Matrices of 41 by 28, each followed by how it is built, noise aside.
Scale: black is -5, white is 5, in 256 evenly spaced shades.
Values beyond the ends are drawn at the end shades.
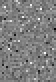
sparse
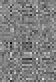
low rank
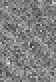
Toeplitz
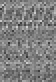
repeating columns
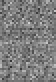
repeating columns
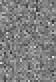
uneven columns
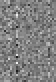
uneven columns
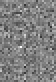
low rank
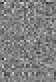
low rank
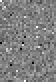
sparse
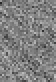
Toeplitz
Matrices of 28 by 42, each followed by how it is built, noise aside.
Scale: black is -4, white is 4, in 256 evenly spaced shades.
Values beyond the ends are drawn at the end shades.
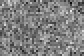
smooth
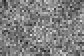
smooth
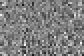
low rank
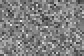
Toeplitz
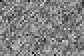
Hankel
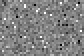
sparse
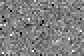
sparse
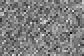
Hankel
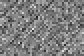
Hankel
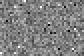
sparse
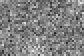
smooth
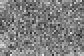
smooth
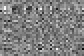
low rank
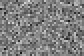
repeating rows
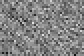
Toeplitz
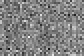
low rank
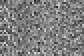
repeating rows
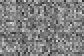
blocks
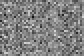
repeating rows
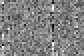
uneven columns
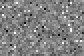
sparse
